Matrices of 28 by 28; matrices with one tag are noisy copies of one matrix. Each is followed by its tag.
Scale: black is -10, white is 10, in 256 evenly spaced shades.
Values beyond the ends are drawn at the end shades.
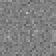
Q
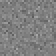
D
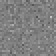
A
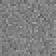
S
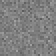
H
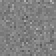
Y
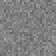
Q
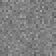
D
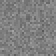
A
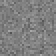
A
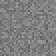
H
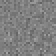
Q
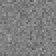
Q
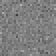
S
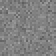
H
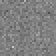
Y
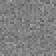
A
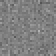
A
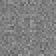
A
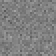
Q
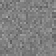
D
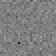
Q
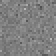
S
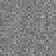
H
